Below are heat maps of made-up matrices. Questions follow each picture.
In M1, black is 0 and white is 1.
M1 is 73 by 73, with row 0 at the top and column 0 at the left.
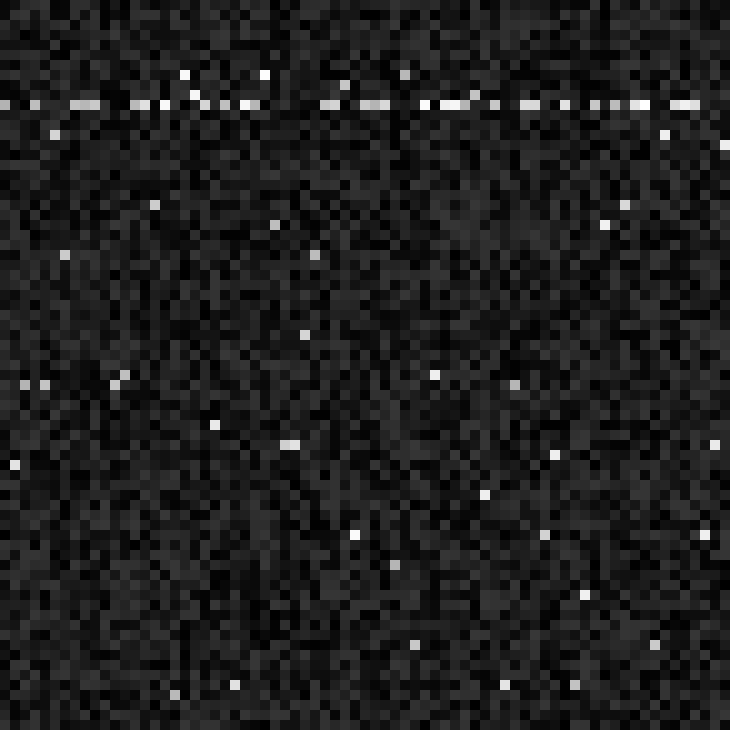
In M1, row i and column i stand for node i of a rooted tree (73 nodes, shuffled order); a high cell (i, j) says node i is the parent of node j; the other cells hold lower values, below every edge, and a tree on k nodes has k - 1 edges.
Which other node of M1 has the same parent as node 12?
43
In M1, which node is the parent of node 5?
13
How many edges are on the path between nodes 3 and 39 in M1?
3
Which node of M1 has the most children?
10
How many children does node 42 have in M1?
1
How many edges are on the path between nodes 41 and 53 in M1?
3
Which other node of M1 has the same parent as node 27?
60
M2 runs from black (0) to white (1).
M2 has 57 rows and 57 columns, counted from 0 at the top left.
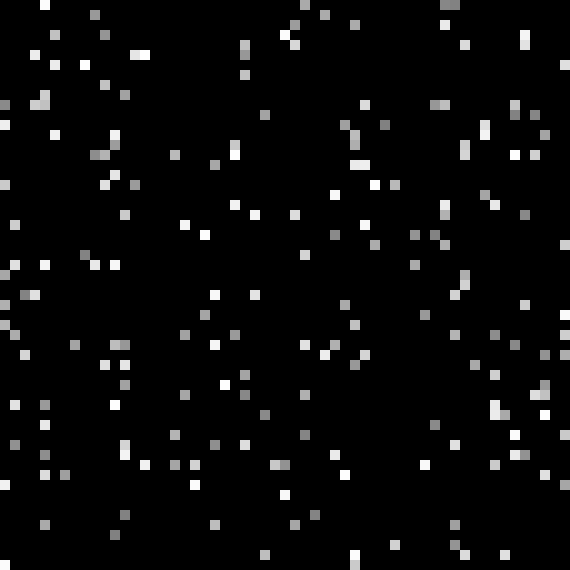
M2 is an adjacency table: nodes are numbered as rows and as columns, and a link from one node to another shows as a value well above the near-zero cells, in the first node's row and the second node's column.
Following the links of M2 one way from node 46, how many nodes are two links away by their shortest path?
8
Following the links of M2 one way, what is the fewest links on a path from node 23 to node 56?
2
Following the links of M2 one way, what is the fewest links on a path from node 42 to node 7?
4
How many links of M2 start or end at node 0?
12
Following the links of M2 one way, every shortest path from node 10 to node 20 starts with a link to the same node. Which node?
node 51
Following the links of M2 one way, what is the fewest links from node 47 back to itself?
5
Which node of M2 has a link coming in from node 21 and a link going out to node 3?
node 29
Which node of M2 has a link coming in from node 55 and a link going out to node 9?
node 26
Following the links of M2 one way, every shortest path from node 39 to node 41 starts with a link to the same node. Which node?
node 53
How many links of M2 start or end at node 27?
3
